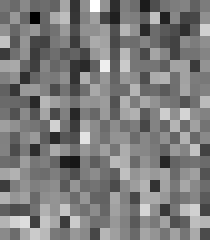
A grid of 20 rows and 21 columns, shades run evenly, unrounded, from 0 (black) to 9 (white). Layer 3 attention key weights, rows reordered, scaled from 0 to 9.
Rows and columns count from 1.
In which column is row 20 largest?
4
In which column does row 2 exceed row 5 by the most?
7
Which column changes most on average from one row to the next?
17
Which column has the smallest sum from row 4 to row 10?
8
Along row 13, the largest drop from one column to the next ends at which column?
21
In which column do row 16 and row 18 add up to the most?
15
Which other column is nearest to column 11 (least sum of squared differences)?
13
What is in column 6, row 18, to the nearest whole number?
5
